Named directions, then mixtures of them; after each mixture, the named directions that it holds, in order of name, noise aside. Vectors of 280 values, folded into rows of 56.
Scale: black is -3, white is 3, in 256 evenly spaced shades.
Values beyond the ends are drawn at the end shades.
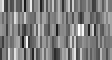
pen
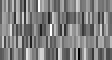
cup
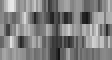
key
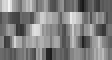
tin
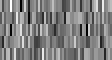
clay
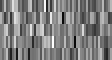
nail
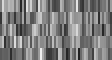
cup, tin.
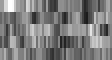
key, tin.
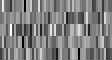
clay, cup, pen.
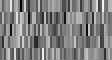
clay.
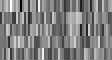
clay, cup, tin.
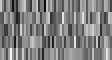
cup, nail.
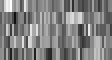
clay, pen, tin.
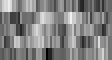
tin.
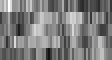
tin.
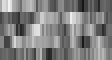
tin.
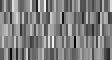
cup, nail.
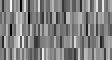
clay.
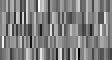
cup.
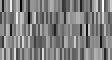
clay.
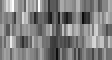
cup, key.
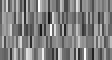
cup.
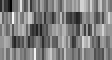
clay, tin.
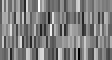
cup.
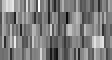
cup, key, tin.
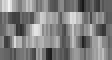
tin.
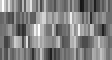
pen, tin.
